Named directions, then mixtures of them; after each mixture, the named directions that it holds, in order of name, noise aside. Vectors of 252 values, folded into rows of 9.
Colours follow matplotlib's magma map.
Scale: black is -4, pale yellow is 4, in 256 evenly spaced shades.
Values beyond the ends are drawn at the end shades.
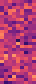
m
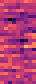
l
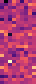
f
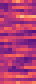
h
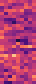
l, m.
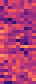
f, l, m.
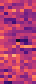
l, m.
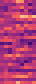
h.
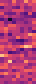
f, l.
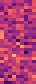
m.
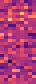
f, l, m.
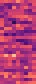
h, l, m.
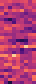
l, m.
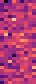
f, l.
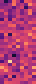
f, m.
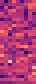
f, m.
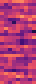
h, l.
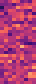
f, h, m.
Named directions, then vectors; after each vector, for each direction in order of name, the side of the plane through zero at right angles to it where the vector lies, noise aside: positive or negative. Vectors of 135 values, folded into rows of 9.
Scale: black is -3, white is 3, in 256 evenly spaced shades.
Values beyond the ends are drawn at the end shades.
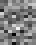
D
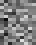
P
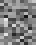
positive, negative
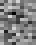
positive, positive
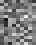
negative, positive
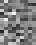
negative, negative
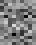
positive, negative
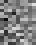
positive, positive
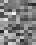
negative, negative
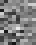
positive, positive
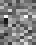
negative, positive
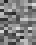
positive, positive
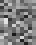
positive, negative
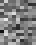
negative, negative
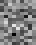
positive, negative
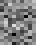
positive, negative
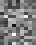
negative, positive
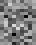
positive, negative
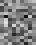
positive, negative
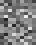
negative, positive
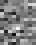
positive, positive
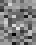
positive, negative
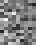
negative, negative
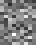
negative, positive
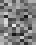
positive, negative
